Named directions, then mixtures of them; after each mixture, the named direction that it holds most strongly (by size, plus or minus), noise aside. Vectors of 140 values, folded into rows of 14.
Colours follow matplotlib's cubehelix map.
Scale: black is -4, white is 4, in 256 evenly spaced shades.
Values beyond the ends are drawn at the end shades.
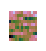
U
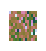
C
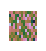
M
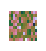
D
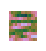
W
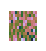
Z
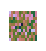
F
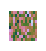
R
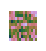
W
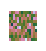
D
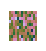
Z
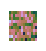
D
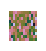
D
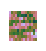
W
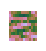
W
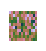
F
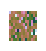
C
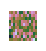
R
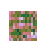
W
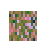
M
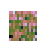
U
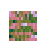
U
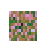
F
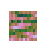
W
